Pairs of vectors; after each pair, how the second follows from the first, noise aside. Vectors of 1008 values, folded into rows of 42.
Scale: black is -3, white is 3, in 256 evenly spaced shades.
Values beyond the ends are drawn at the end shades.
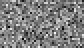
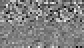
partly zeroed.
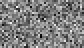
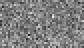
wrapped around, negated, shrunk.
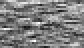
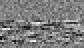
partly zeroed.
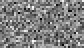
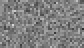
wrapped around, shrunk.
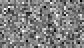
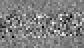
wrapped around, partly zeroed.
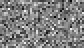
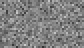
wrapped around, negated, shrunk.
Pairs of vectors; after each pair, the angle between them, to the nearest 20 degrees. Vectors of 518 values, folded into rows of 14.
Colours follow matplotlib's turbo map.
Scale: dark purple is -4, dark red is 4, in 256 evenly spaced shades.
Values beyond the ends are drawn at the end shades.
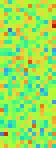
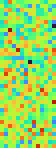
160 degrees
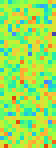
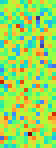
80 degrees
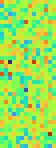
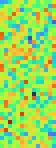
100 degrees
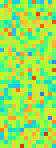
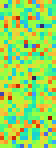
140 degrees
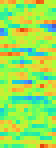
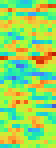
80 degrees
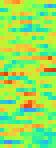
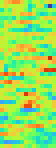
20 degrees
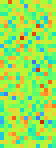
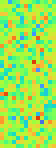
160 degrees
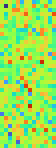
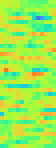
80 degrees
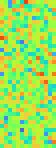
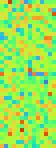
140 degrees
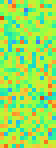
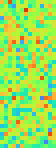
160 degrees
